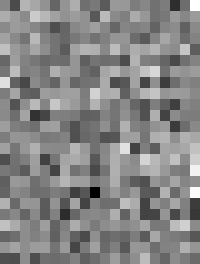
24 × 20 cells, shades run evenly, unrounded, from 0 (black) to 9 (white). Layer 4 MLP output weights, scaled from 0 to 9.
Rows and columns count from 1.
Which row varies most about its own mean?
18
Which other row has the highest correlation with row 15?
16
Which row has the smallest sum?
20
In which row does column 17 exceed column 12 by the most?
13
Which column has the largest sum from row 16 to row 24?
12
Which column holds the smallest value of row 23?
8
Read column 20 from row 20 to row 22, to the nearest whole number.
2 5 3
